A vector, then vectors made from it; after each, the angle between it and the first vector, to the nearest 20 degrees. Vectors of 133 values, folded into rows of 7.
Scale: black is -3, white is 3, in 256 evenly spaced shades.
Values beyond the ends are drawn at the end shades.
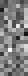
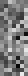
40 degrees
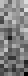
100 degrees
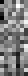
60 degrees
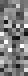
40 degrees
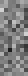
160 degrees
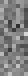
160 degrees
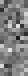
40 degrees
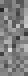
20 degrees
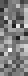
20 degrees
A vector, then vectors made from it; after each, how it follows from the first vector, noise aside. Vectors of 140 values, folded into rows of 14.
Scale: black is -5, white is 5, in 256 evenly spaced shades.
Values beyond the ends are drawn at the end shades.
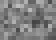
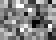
scaled up.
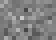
reversed, negated, partly zeroed.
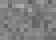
shrunk.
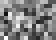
reversed, negated, scaled up.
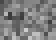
reversed.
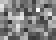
reversed, negated, scaled up.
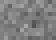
shrunk.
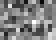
negated, scaled up.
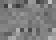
negated, partly zeroed.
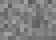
shrunk.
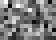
scaled up.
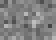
negated, partly zeroed.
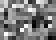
scaled up.
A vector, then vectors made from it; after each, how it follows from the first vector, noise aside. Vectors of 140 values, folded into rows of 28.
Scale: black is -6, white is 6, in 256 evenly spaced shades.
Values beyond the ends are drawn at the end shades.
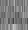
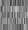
wrapped around.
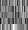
scaled up.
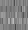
negated, partly zeroed.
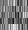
scaled up.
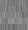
negated, shrunk.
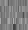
negated, partly zeroed.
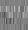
reversed, negated, partly zeroed.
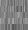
negated, shrunk.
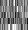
scaled up.
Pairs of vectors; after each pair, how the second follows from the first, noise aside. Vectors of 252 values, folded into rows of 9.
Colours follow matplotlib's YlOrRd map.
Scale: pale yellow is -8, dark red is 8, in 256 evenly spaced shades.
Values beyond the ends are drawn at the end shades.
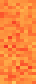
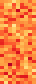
wrapped around, scaled up.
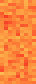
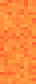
negated, shrunk.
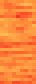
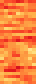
reversed, scaled up.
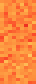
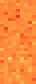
reversed, negated, partly zeroed.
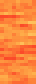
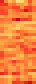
wrapped around, negated, scaled up.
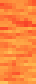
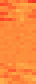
reversed, negated, partly zeroed.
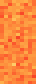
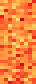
reversed, negated, scaled up.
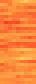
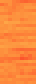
negated, shrunk.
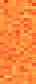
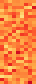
reversed, scaled up.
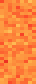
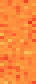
reversed, partly zeroed.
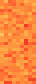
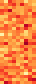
scaled up.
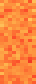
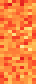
wrapped around, scaled up.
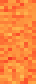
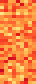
scaled up.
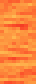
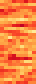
reversed, scaled up.
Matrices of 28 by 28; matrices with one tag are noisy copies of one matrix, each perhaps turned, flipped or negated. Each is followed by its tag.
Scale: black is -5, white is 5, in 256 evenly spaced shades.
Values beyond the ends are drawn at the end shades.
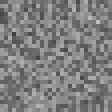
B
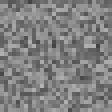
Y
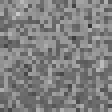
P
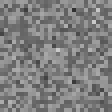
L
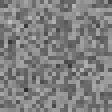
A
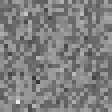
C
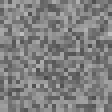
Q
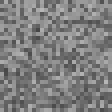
P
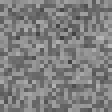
Y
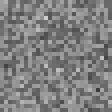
Q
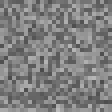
Y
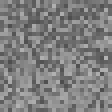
P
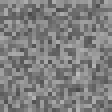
Y
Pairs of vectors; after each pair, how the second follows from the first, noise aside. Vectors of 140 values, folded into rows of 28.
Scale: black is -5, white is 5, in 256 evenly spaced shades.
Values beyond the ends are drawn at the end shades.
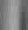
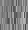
sign-scrambled.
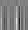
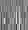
sign-scrambled.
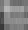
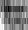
negated, scaled up.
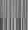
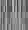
reversed.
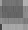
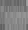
reversed, negated, shrunk.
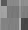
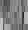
wrapped around, negated.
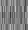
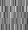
sign-scrambled.
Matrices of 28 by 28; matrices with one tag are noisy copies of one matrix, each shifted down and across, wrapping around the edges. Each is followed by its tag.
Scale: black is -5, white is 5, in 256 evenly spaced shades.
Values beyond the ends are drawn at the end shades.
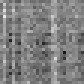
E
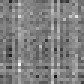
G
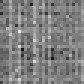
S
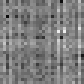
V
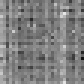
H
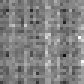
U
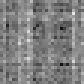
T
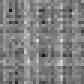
U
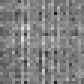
V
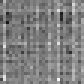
S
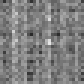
U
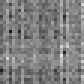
V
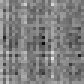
G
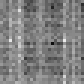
T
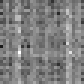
U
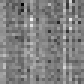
G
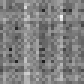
U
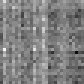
T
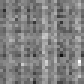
U
